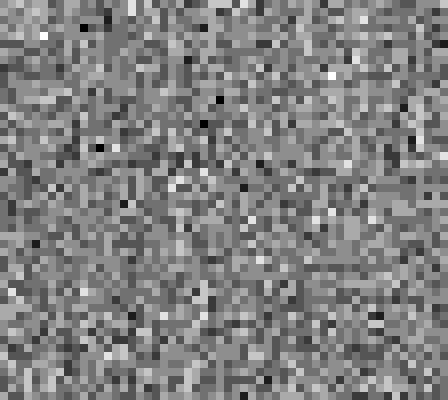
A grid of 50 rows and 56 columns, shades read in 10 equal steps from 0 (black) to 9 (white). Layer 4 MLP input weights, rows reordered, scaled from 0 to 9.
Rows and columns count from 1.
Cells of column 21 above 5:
8
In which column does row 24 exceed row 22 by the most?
22
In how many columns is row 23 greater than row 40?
19
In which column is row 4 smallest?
11
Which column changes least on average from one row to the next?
10
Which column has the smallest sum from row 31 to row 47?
17
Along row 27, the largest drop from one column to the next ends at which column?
43
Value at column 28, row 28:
6
